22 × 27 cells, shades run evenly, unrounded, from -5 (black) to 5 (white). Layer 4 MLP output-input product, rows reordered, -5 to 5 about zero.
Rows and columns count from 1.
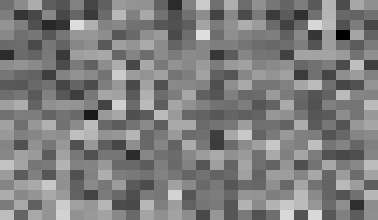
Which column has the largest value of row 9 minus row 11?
23
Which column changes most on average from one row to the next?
25
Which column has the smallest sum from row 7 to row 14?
16
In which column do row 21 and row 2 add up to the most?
11
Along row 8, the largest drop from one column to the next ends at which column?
22
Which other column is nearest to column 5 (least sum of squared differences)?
21
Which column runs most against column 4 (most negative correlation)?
15
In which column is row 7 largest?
26
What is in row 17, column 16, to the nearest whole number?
1
